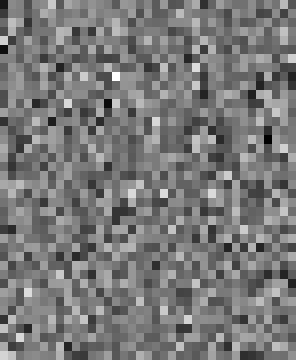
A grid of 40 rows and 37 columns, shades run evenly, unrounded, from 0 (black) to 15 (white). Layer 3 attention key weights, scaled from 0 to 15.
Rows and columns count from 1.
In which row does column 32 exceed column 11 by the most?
28
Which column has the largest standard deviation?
1
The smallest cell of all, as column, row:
34, 16
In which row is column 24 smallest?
7
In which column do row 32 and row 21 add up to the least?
33
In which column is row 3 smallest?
4
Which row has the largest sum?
22
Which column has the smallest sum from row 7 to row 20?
14
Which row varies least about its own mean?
19
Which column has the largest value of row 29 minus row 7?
15
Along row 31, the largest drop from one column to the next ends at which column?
9
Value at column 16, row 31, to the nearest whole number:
5
